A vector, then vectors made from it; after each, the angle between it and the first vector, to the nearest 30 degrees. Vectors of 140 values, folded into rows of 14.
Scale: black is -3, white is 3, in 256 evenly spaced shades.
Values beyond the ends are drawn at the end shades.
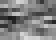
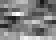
30 degrees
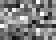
120 degrees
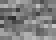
30 degrees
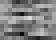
120 degrees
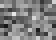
60 degrees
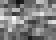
150 degrees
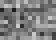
60 degrees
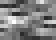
150 degrees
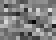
120 degrees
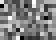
120 degrees
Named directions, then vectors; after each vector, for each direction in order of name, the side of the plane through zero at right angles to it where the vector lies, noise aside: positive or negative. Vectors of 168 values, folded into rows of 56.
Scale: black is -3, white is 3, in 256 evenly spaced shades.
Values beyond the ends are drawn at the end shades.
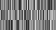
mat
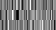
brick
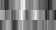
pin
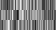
positive, negative, positive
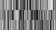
negative, negative, negative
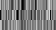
positive, negative, negative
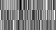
negative, positive, negative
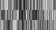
negative, positive, negative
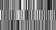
negative, positive, positive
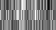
negative, positive, positive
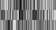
negative, positive, negative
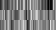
positive, positive, positive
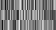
positive, negative, positive
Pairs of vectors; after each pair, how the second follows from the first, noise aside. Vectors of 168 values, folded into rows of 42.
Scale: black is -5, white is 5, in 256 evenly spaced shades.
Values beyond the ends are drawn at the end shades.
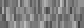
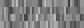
wrapped around, negated.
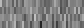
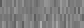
negated, shrunk.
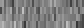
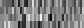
wrapped around, scaled up.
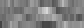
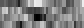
reversed, negated, scaled up.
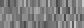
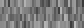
sign-scrambled.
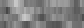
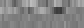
reversed, negated, partly zeroed.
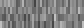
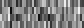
wrapped around, negated, scaled up.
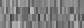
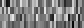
reversed, negated, scaled up.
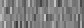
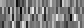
wrapped around, negated, scaled up.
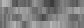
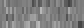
reversed, negated, partly zeroed.
